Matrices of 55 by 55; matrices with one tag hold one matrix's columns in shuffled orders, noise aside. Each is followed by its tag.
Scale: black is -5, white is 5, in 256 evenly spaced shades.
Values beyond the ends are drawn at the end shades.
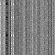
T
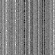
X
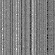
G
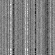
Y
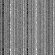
Y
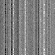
Y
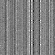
X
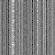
X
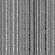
G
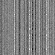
G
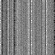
X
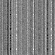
G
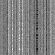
G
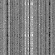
T
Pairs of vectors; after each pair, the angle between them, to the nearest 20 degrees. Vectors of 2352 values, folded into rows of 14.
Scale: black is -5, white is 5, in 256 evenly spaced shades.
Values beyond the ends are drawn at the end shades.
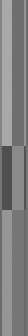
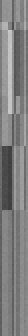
40 degrees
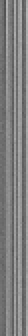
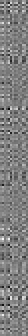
100 degrees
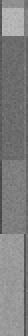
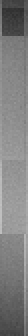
140 degrees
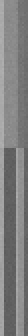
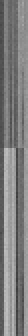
160 degrees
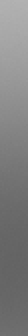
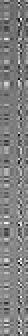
100 degrees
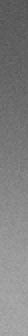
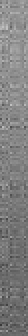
140 degrees
